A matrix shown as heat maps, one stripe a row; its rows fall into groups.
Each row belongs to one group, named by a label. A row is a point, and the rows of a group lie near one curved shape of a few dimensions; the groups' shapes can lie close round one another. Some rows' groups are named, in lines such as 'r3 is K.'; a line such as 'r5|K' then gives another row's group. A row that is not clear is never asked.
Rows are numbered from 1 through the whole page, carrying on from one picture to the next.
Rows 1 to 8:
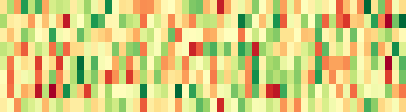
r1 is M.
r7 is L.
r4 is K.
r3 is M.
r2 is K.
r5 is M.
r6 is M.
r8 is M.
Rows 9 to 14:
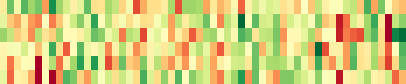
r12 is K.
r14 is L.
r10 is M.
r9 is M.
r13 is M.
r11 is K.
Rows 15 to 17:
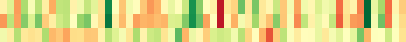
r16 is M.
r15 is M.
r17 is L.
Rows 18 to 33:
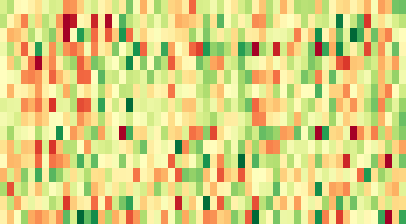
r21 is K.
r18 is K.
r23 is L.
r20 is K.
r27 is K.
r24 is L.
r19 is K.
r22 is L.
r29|M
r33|M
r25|L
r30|M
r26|L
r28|L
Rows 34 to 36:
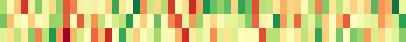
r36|K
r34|K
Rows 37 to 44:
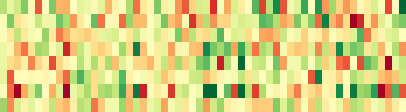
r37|K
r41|M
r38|K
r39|L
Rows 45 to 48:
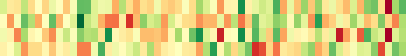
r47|M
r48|L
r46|M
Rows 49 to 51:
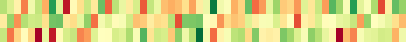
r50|M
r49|L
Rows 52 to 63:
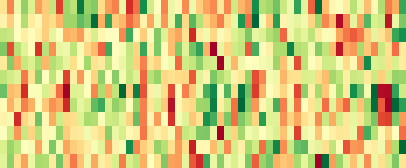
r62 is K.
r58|K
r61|M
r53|M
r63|K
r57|L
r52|M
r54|K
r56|M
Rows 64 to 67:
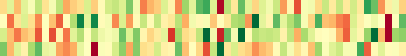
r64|M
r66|M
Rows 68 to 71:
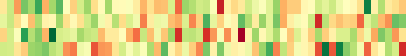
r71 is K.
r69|K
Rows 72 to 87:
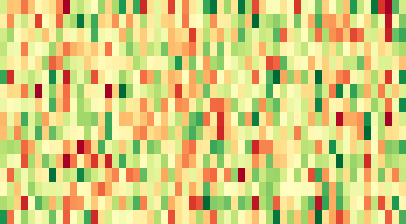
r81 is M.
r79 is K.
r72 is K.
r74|K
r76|L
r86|K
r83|K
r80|M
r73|M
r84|M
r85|K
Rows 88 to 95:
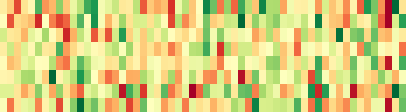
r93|M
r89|M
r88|K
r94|K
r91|M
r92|K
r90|K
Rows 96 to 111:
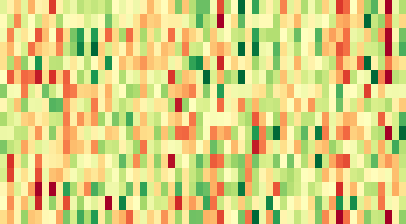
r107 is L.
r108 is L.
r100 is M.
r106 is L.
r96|M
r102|K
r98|M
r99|M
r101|M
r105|K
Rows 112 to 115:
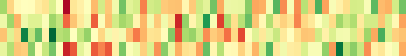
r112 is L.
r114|M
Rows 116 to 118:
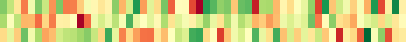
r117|L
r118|M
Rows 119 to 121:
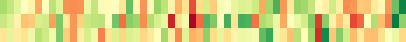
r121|K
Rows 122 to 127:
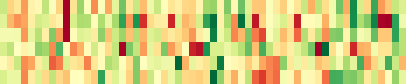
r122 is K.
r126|L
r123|K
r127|L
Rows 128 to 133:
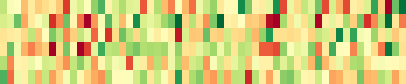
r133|L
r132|L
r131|L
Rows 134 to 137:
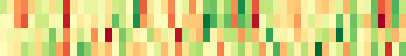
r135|K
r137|K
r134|K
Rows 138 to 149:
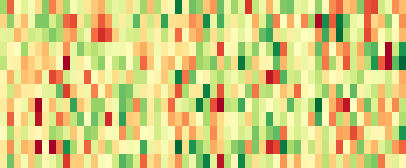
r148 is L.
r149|M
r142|K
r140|K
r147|K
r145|L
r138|L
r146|M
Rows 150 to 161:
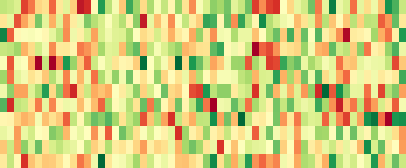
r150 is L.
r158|K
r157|L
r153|L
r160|M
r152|L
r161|L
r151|K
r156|K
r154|L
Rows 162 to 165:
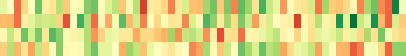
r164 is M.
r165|K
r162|K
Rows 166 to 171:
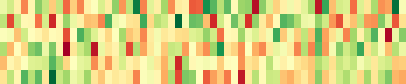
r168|K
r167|L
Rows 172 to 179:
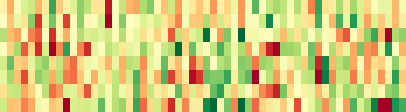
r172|M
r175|L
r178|L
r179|K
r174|M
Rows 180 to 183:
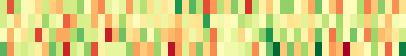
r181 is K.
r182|M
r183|L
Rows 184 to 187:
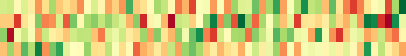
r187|M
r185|K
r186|L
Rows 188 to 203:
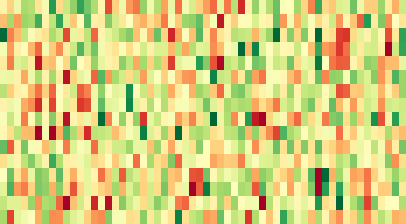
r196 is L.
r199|M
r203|L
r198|L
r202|K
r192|L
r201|K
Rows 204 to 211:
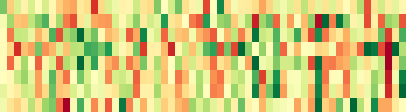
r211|K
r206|M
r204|L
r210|K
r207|K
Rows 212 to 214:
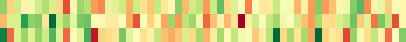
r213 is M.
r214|L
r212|L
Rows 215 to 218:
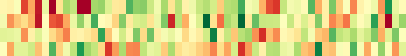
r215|L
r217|L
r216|M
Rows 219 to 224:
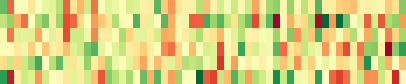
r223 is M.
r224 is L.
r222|K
